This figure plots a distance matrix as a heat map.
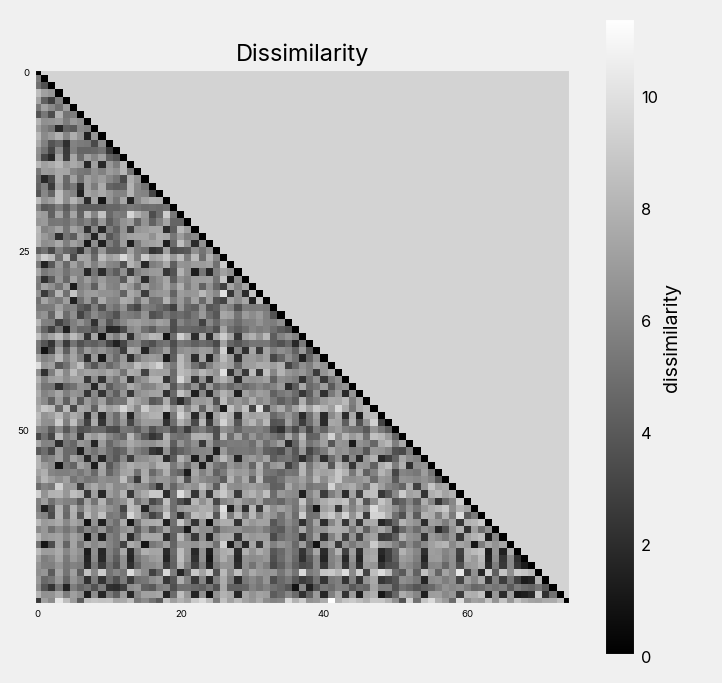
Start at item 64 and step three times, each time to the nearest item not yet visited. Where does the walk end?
60
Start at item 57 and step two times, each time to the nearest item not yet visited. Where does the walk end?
33
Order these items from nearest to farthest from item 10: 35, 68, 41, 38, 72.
72, 38, 35, 41, 68
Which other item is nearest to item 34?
50
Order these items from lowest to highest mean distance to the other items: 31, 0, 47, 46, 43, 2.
2, 43, 46, 31, 0, 47
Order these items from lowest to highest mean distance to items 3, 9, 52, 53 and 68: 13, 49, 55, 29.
55, 13, 49, 29
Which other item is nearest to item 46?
20
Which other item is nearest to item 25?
53
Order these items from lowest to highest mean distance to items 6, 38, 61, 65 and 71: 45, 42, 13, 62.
45, 13, 42, 62
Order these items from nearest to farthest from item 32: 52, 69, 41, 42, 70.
52, 69, 70, 41, 42
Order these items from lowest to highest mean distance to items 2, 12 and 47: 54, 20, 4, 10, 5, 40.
4, 10, 5, 20, 54, 40
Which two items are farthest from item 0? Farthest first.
41, 59
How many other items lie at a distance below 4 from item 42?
8
